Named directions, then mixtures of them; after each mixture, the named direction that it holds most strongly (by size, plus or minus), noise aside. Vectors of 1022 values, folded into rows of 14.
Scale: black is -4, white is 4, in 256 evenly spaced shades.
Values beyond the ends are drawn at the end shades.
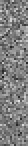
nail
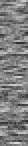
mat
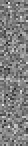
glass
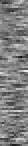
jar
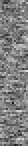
jar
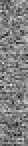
nail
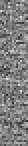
glass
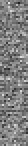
glass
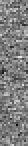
nail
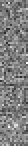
glass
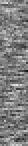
jar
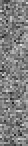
nail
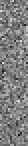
nail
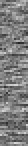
mat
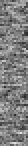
mat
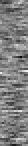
jar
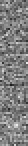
nail
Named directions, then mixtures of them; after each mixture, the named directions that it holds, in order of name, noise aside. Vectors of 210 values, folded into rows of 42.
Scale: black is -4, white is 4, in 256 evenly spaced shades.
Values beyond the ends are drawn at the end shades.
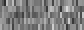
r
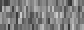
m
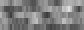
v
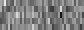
m, r.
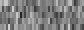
m.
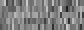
r.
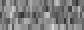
m, r, v.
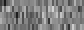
m, r.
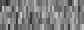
m.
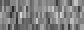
m, v.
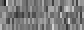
r.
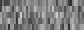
m.
